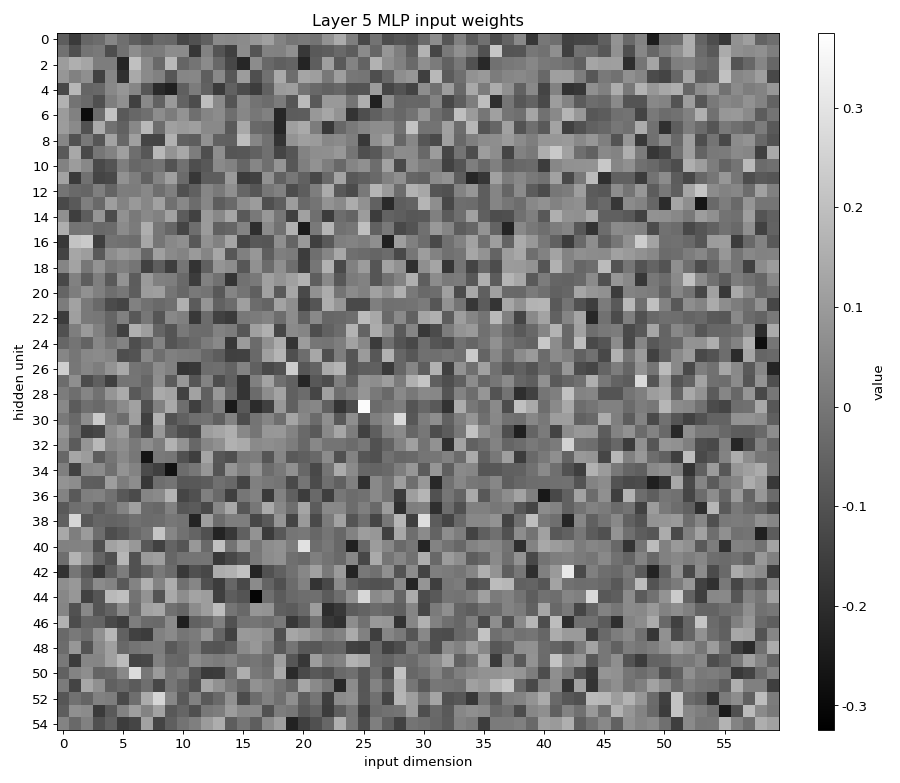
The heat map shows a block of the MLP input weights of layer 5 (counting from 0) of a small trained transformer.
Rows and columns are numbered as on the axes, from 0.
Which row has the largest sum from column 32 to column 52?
17
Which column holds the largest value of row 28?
42
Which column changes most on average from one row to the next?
34
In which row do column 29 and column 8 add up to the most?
52
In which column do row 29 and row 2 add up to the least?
14
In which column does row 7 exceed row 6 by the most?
48
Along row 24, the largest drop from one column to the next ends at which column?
58
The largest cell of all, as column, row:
25, 29
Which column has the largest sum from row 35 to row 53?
51
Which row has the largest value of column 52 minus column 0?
19
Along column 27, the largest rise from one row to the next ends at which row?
27
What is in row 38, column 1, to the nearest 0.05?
0.25
